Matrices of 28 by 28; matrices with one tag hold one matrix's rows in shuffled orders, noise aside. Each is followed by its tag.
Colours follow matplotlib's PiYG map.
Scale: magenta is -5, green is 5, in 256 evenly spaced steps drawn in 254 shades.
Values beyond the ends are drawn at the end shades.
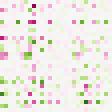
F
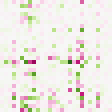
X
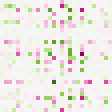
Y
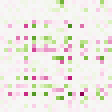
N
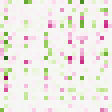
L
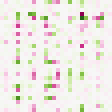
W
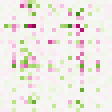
X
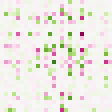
Y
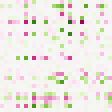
N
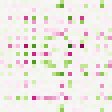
N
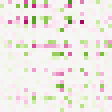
N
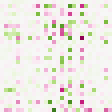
Y
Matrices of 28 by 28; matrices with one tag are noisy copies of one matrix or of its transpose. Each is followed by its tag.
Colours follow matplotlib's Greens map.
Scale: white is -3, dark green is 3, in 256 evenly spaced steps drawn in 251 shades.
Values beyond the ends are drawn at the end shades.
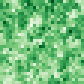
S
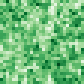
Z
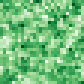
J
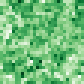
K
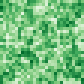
J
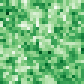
Z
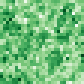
K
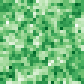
J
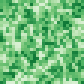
J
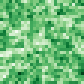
Z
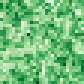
Z
